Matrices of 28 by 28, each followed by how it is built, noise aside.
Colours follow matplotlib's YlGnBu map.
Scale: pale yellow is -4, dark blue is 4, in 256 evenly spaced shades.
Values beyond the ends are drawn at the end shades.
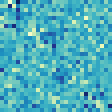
block diagonal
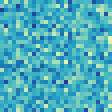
repeating rows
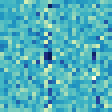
uneven columns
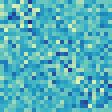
block diagonal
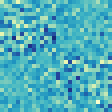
block diagonal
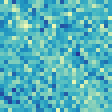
Toeplitz
